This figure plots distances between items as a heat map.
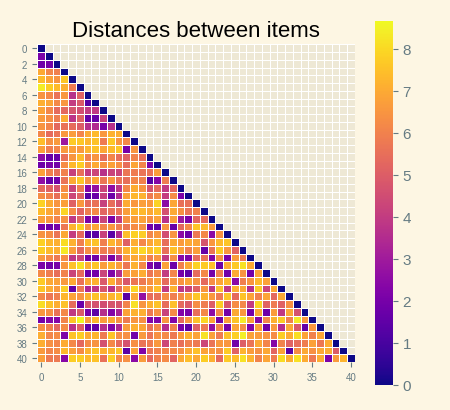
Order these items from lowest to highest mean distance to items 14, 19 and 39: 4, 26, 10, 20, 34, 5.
34, 10, 4, 5, 20, 26
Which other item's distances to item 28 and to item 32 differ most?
39
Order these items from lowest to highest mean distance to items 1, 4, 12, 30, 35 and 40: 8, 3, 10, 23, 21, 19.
23, 3, 8, 10, 19, 21
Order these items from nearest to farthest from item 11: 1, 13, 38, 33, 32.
32, 13, 38, 1, 33
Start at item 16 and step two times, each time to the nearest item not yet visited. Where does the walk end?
8
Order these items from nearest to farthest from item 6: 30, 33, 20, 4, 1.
4, 33, 20, 1, 30
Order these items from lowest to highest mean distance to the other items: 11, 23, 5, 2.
2, 23, 11, 5
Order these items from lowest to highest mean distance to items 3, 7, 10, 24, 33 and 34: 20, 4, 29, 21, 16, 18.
29, 18, 16, 4, 20, 21
